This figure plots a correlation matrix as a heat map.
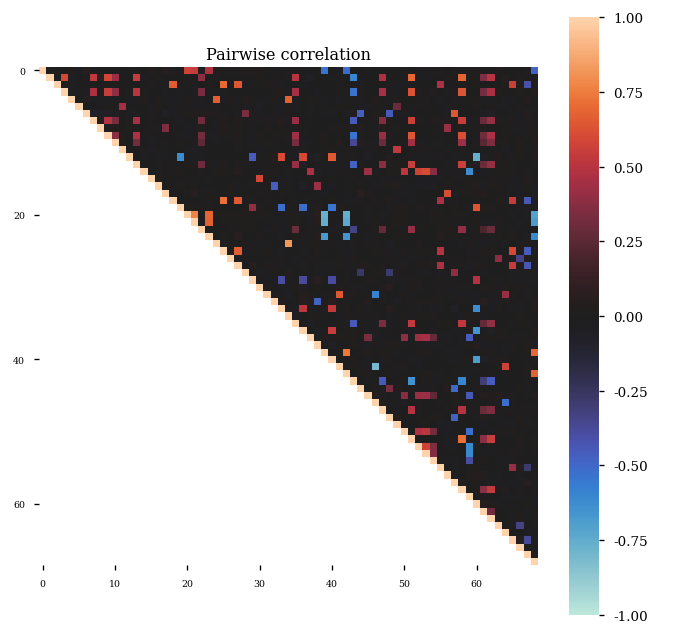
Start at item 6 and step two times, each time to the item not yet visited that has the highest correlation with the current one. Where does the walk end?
28
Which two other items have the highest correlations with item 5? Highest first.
11, 49
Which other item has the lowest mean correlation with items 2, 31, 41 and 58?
46
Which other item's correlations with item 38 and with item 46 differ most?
41
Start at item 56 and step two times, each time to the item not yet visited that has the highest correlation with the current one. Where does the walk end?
8
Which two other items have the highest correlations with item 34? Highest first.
24, 4
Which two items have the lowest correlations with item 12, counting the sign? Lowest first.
60, 19
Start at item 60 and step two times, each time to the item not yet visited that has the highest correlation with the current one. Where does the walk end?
29
